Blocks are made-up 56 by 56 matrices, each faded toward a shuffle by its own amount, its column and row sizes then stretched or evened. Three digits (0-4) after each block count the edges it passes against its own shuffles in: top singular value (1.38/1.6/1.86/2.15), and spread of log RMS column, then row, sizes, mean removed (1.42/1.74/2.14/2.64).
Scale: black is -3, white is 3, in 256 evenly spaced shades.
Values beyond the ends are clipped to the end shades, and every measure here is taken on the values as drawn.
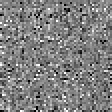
3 2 2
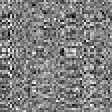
4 3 1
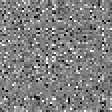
3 2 1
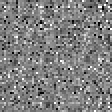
3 1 2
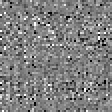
2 2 3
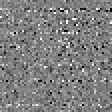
0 0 3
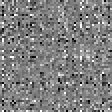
2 4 3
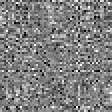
4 1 2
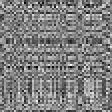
4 2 3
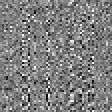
4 4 0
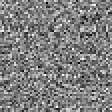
3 0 0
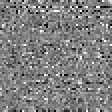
2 0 4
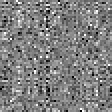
4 2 1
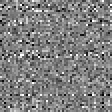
1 2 4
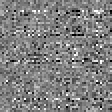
3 3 4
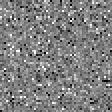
1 1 0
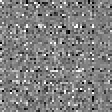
2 3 4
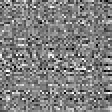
3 0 4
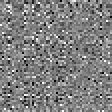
4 2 0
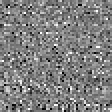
3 0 3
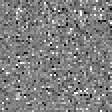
0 1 1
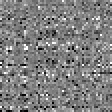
3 3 3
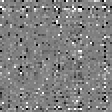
3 3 3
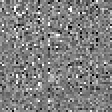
1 4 2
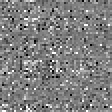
2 2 3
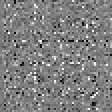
1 3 3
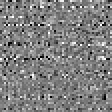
3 1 4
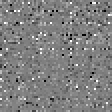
0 1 3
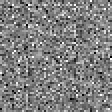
2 0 0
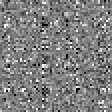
3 3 2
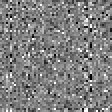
3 3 1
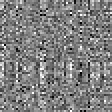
4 3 0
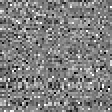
4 0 1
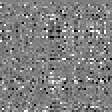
3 1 4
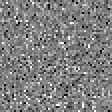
1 0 0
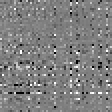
2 4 4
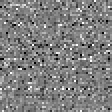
0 0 3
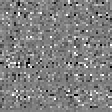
1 2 4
